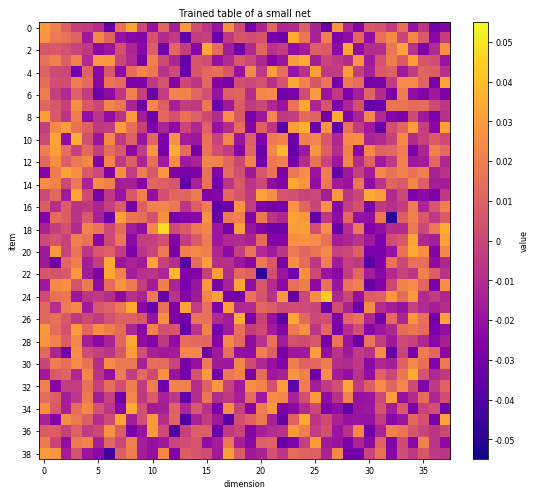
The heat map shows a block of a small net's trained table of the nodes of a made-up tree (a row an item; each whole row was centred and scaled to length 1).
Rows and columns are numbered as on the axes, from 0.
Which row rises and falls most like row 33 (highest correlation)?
4
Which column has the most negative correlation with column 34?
21
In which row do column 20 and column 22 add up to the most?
32
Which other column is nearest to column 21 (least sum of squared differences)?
17
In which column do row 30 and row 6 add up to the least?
22
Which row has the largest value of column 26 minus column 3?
24
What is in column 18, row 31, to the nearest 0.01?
0.02
